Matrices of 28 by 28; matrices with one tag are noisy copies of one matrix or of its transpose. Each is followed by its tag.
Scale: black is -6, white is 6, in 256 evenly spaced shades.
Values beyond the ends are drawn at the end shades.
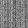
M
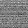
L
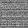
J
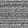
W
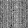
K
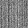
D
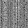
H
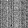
K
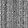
W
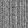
J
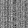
M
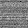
H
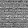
D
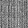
D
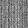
D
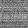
K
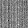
D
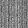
D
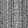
K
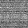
K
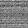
W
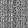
M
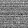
L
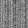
M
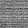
D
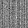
J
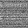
H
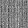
D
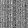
M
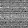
K
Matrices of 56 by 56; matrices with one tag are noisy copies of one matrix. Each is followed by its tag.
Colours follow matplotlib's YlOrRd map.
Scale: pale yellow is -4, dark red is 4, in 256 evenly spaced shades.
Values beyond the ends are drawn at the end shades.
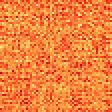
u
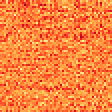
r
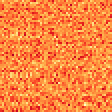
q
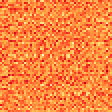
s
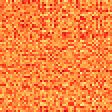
r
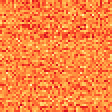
r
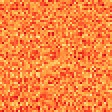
q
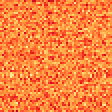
q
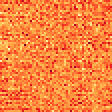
u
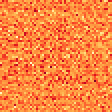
s
